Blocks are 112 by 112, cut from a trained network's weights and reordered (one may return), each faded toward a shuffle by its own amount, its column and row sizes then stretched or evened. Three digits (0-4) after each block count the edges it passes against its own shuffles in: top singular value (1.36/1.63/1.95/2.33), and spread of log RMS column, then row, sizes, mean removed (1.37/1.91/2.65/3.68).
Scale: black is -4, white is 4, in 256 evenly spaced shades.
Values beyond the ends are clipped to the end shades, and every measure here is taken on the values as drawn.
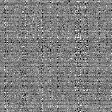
4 3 1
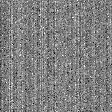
4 2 0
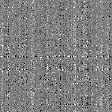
3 3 2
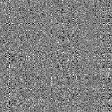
4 3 2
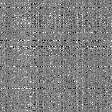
3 1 3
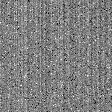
3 0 0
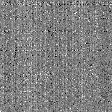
3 0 2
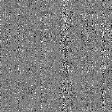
1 4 2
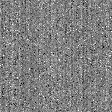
2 1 0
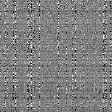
4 4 0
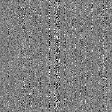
2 4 0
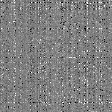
3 3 2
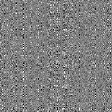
3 4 2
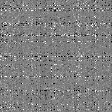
2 2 3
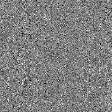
0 3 0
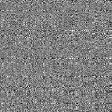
4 2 3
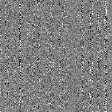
0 4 1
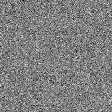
1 0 0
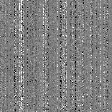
4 4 1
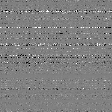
3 1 4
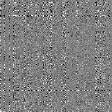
3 4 3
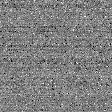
2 0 1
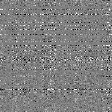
2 3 4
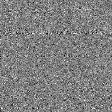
1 1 2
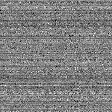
4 0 2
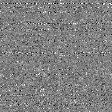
1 1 3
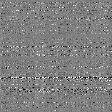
2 0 4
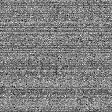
4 0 0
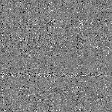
0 2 3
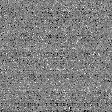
2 0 1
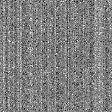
4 2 1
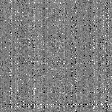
3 3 2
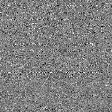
1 0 3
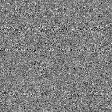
1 0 2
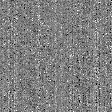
2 2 0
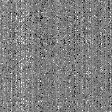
3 3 1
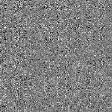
2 3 2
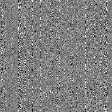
1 4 0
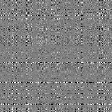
4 3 4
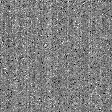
2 0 0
